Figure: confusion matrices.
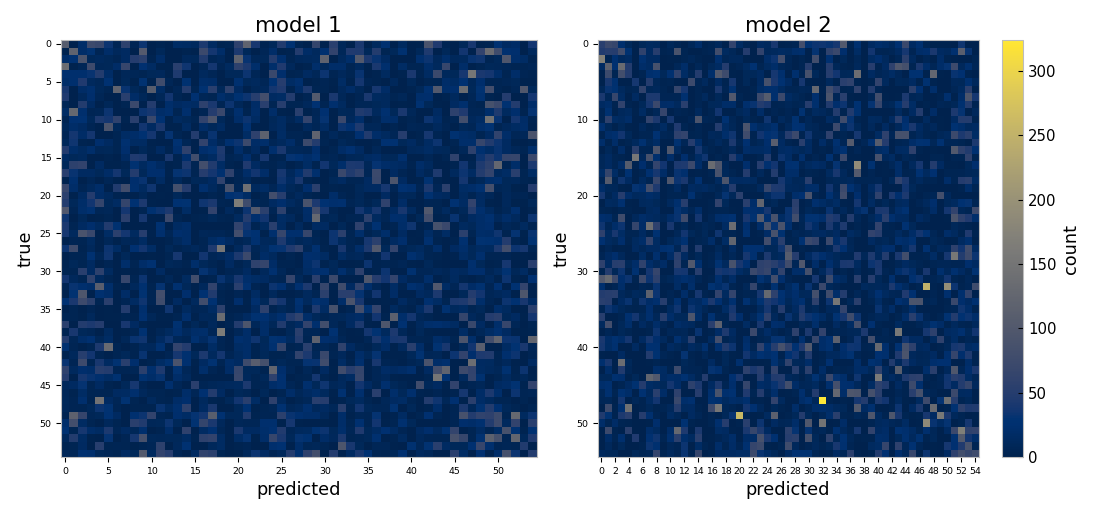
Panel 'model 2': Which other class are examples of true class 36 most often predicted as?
13
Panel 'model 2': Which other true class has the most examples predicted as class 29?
0
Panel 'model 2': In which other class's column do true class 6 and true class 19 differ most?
31
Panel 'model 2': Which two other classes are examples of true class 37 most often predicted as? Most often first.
17, 1
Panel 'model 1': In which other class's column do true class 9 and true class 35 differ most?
1
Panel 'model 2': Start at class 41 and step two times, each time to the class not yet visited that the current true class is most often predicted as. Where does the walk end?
40
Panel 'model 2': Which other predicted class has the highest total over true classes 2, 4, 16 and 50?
37
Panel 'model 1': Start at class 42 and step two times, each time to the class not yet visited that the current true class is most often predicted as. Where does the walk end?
4
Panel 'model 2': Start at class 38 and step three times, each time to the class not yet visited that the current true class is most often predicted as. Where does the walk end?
52
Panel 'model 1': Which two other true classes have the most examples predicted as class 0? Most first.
3, 22
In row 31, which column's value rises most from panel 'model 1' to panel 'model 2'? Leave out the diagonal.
1
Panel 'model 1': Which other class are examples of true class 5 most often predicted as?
11
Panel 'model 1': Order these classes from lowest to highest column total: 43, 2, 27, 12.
12, 27, 43, 2
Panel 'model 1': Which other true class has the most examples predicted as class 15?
31
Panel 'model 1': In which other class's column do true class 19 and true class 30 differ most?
21
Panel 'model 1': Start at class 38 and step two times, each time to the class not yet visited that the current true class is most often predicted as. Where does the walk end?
36
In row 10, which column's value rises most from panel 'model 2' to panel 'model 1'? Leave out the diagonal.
49
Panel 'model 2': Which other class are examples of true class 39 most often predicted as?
34
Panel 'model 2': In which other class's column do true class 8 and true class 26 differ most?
19
